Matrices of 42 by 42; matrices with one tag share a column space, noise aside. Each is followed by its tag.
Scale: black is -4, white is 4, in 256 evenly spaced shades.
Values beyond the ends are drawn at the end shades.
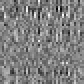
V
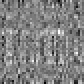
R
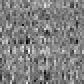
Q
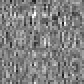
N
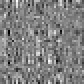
R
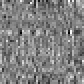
R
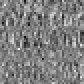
N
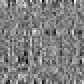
R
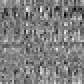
V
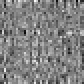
R
